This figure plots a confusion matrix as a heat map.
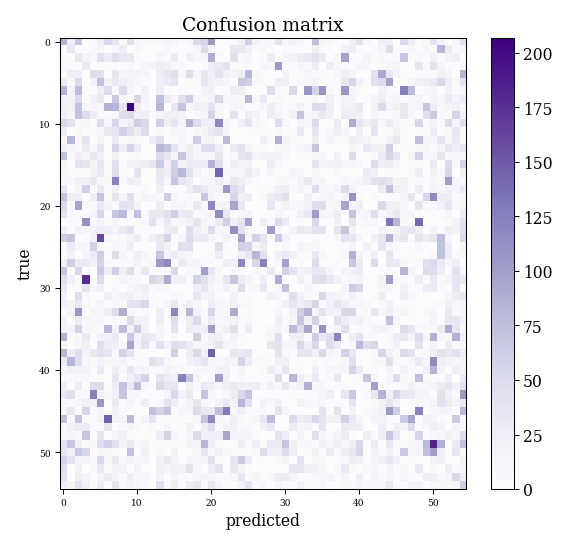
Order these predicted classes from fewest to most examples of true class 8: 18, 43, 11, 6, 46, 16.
11, 18, 46, 43, 16, 6
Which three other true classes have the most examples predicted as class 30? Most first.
27, 49, 28
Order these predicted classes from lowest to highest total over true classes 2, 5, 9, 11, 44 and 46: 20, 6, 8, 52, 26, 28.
26, 52, 28, 8, 6, 20
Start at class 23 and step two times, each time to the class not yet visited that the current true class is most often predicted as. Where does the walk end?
19
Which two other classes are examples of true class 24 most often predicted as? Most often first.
5, 44
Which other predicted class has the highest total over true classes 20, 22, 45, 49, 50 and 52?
48
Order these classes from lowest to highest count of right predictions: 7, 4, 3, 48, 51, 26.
51, 3, 4, 48, 7, 26
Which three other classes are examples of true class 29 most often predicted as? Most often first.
3, 44, 14
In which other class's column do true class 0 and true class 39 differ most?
20
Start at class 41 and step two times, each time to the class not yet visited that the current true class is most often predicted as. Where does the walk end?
21
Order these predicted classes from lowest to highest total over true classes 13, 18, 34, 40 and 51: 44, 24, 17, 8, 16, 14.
16, 8, 17, 14, 24, 44
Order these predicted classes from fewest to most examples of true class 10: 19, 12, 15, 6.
12, 6, 19, 15
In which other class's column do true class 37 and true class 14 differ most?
9
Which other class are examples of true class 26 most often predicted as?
39
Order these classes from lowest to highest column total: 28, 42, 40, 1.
28, 40, 42, 1
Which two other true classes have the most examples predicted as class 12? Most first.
45, 29
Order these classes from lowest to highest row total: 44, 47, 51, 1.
1, 47, 51, 44
